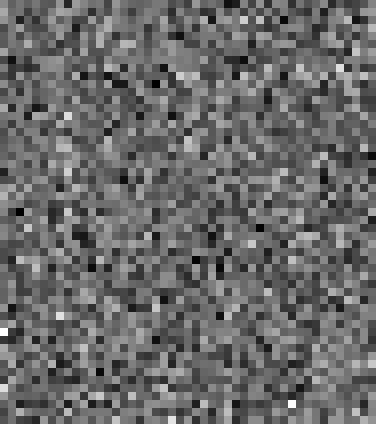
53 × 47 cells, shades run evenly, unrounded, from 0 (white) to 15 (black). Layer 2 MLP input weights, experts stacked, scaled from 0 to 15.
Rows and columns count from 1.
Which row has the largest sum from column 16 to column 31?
48
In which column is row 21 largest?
44
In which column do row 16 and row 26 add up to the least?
22
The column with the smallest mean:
9
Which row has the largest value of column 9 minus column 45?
46
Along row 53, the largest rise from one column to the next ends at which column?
23
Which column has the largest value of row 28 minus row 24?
47
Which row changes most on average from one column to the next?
3
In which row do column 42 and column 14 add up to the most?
10
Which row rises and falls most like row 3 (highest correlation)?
11
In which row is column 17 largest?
39
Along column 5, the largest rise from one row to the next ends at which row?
43
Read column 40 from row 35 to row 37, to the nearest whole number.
12 11 11
